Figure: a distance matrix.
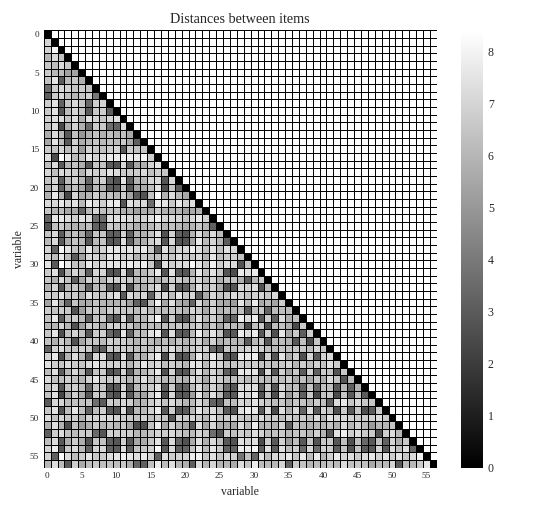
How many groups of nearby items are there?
9
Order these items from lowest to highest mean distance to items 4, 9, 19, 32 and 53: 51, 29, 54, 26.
26, 54, 29, 51
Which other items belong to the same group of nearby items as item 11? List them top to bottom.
15, 22, 34
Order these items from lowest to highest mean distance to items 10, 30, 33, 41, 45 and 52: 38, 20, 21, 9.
20, 9, 38, 21
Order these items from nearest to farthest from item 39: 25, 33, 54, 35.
33, 54, 35, 25
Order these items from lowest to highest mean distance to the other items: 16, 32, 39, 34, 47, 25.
47, 39, 25, 32, 34, 16
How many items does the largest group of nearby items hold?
21
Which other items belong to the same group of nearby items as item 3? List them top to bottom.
13, 14, 21, 35, 51, 56
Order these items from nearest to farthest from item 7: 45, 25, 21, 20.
25, 20, 21, 45
